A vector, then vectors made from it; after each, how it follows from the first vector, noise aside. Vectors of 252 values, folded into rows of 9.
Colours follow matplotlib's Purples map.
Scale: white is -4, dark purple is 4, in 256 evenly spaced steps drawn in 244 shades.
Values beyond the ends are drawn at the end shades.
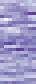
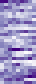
wrapped around, scaled up.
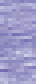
reversed, shrunk.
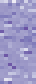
wrapped around, negated, partly zeroed.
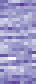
wrapped around.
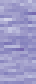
shrunk.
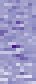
wrapped around, negated, partly zeroed.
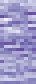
copied.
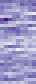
negated.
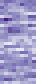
negated.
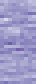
shrunk.
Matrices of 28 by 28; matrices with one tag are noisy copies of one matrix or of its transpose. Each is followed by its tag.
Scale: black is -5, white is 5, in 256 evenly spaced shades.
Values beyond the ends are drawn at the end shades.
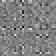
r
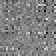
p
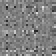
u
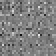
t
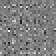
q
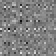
q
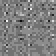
q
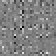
r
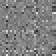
u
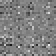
p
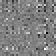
p
